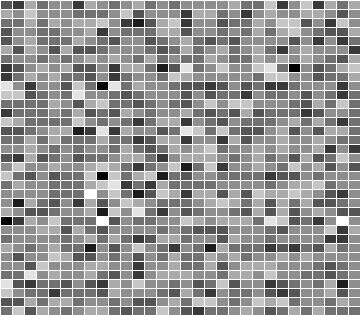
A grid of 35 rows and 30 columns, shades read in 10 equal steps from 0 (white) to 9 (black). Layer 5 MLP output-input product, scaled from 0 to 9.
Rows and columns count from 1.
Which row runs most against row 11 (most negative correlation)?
18
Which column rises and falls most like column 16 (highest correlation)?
19
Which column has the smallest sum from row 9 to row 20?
15
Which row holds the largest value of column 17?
35
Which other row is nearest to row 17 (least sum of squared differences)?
34
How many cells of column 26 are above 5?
4
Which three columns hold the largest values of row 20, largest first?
9, 14, 23
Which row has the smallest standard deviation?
7
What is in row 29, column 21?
5
